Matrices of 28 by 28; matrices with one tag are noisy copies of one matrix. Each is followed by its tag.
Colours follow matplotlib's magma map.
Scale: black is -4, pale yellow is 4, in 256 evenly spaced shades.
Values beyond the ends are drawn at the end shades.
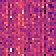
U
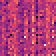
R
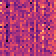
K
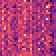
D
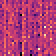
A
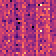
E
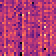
A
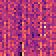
A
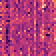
K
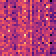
D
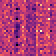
E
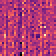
A
